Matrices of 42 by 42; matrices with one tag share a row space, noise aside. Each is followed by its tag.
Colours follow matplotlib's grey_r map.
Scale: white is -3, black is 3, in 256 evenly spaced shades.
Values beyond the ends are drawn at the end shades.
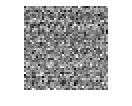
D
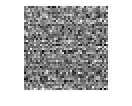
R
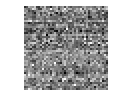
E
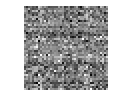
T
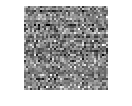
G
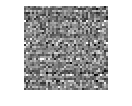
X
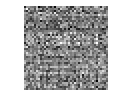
G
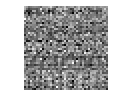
E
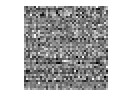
X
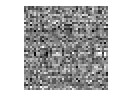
R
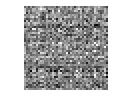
X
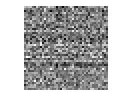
E
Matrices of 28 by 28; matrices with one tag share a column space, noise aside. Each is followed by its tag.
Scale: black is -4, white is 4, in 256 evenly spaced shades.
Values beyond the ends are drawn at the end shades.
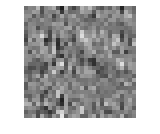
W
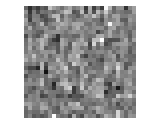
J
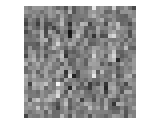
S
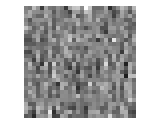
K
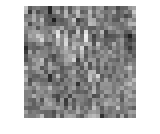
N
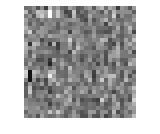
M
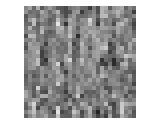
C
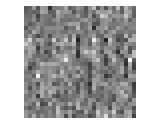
K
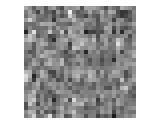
M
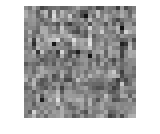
M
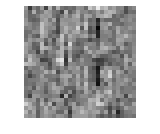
C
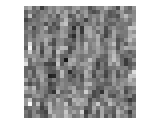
C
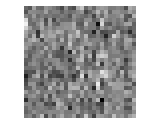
S
